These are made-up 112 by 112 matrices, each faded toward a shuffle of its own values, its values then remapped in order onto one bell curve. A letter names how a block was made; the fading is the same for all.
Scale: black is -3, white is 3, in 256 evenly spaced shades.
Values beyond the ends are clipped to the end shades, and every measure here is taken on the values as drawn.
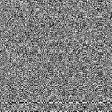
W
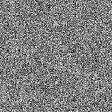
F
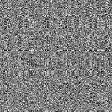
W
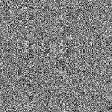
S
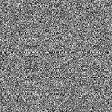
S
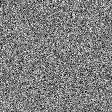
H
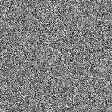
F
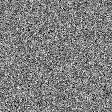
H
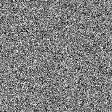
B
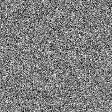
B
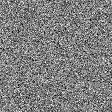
H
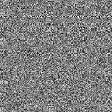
W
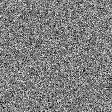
H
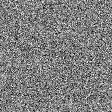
H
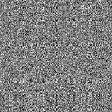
W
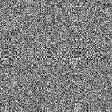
S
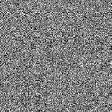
S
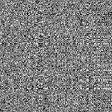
W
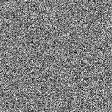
F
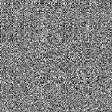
W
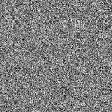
F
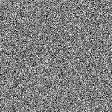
F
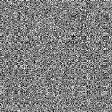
W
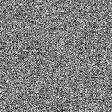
F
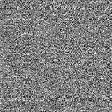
S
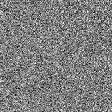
F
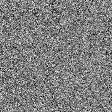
B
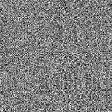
S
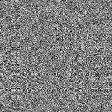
S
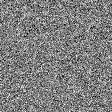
H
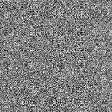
S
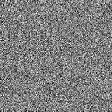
F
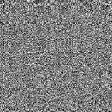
W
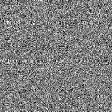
S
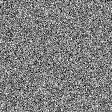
H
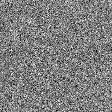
B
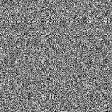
S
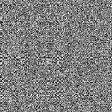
W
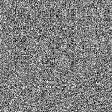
F
